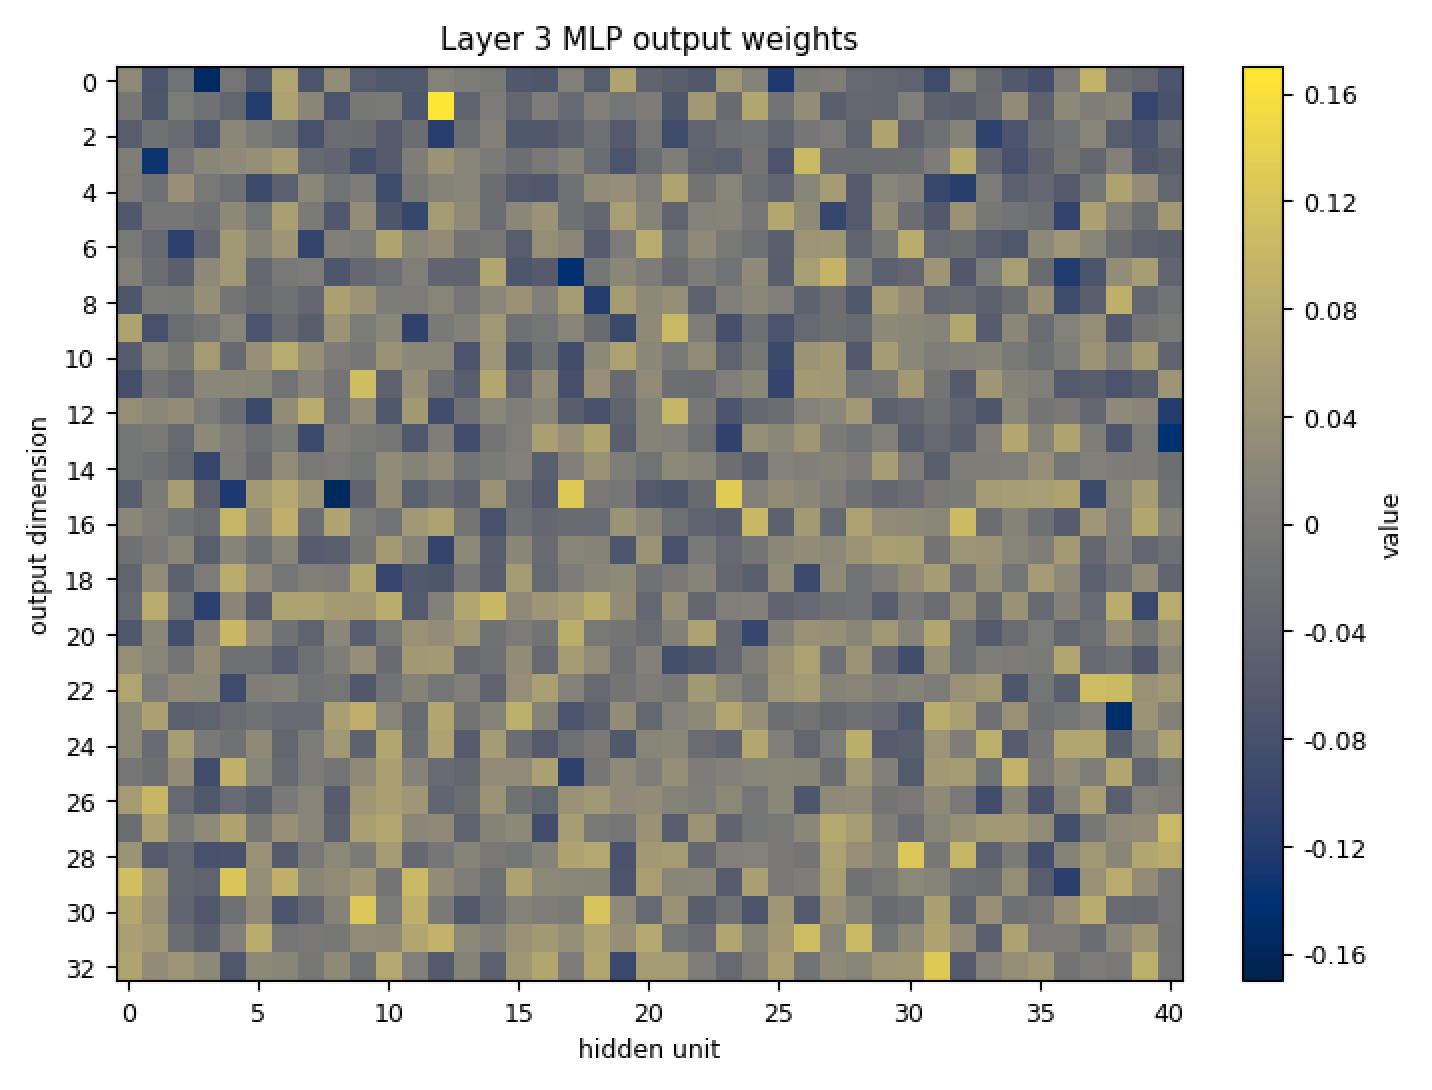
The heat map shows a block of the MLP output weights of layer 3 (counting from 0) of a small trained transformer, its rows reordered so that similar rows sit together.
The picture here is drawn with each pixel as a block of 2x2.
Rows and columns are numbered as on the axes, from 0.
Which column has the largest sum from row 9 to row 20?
6
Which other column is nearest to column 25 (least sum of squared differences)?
15
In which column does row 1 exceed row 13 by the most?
12
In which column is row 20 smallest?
24
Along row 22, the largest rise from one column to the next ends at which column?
37
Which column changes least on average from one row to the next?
20
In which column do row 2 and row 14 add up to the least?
3
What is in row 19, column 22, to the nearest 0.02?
-0.04
